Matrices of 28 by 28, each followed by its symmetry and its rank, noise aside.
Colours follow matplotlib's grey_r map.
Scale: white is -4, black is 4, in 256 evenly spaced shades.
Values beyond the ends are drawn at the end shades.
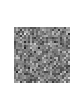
symmetric, rank seven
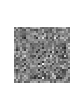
symmetric, rank five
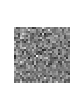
no symmetry, rank seven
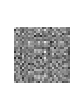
no symmetry, rank five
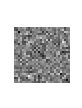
symmetric, rank seven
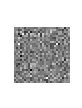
antisymmetric, rank six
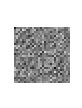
symmetric, rank six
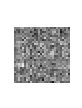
no symmetry, rank seven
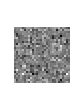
antisymmetric, rank six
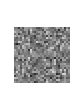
antisymmetric, rank six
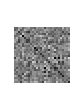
symmetric, rank seven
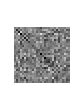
symmetric, rank six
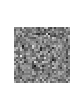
no symmetry, rank six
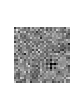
symmetric, rank seven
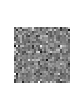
no symmetry, rank six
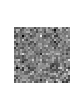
symmetric, rank five
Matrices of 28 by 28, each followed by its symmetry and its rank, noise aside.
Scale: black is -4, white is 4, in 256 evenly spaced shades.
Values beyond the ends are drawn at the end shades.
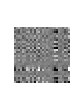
no symmetry, rank two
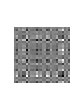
symmetric, rank one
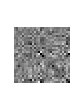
symmetric, rank three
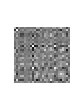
symmetric, rank three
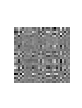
antisymmetric, rank two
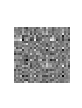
no symmetry, rank three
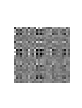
symmetric, rank one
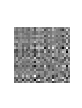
antisymmetric, rank two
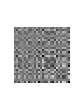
symmetric, rank two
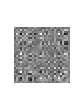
symmetric, rank three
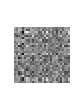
no symmetry, rank three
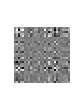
no symmetry, rank two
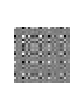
symmetric, rank one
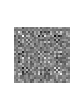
symmetric, rank three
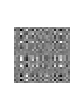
no symmetry, rank one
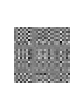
no symmetry, rank two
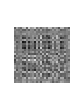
no symmetry, rank two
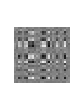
symmetric, rank one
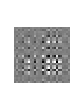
symmetric, rank one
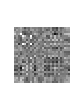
symmetric, rank three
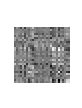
no symmetry, rank three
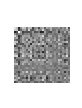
symmetric, rank three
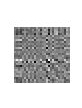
no symmetry, rank two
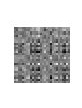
no symmetry, rank two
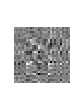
no symmetry, rank three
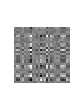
no symmetry, rank one
